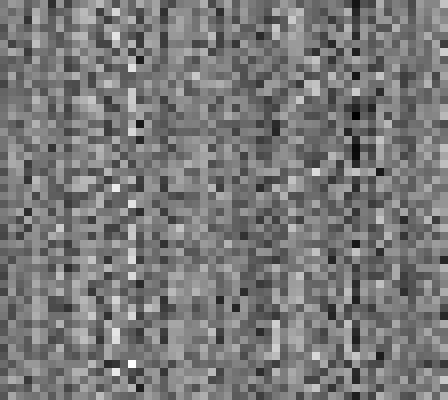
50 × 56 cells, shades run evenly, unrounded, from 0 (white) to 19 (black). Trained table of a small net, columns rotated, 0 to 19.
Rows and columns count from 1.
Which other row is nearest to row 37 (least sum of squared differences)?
10
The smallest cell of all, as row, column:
46, 17
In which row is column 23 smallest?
29
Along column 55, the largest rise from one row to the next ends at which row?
28
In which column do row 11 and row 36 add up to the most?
33
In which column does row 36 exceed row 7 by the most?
18
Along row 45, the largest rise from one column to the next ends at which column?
48
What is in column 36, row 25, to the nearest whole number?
6
